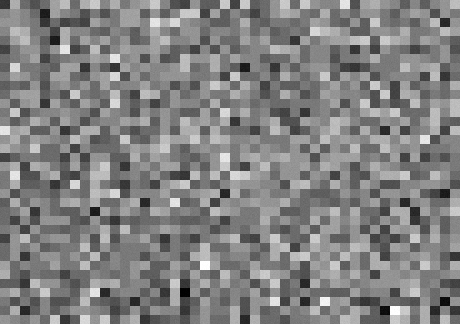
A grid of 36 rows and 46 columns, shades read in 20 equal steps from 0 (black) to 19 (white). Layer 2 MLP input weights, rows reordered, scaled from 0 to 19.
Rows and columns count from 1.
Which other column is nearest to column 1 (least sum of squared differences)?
20
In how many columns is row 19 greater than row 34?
30
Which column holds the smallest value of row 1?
1
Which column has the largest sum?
33
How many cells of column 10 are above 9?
23
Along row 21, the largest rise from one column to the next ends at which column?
8
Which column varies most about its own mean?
19
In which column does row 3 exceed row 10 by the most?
18
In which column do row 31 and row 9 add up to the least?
38
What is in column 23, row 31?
14
